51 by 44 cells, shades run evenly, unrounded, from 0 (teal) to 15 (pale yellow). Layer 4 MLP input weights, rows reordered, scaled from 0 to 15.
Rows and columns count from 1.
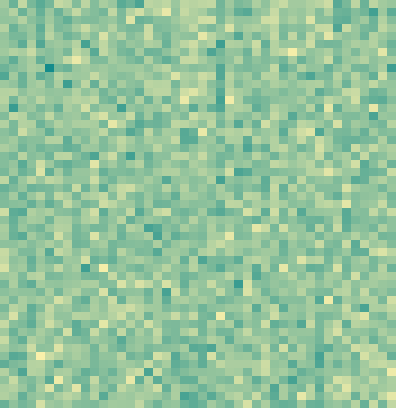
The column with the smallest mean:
25
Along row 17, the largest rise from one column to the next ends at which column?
23
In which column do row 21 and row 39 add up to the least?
41
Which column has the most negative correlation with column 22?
42
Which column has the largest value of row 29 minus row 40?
29
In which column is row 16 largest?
13
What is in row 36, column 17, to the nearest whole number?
11
